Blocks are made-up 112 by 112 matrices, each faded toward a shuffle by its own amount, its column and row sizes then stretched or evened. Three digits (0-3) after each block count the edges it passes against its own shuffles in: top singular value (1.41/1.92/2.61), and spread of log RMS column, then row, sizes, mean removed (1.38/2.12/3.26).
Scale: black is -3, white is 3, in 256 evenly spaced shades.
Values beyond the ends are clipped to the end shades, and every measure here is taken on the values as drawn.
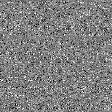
1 0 2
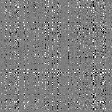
2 3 2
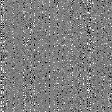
2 3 0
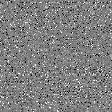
2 0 1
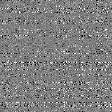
1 2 3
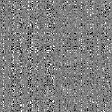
2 3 2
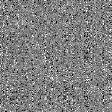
2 2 1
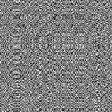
3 2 0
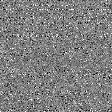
0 0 2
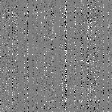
1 3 1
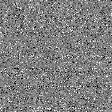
0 0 2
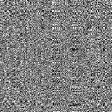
3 2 2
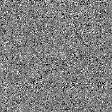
0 2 2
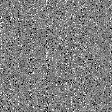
0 2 1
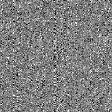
2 2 0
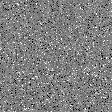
0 0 0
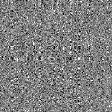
2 2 1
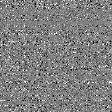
0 1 3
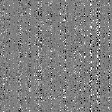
1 3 1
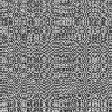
3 1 2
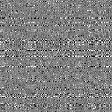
3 1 3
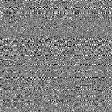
3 0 3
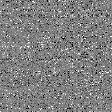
2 1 2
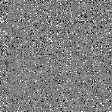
1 2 2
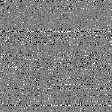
2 1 3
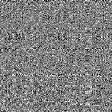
2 0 2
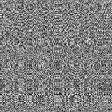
3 0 2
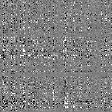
0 3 3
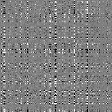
3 3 3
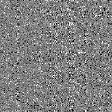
2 2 1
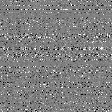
2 0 3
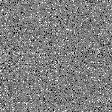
1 1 1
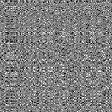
3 1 2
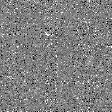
0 2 2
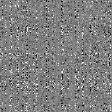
0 3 2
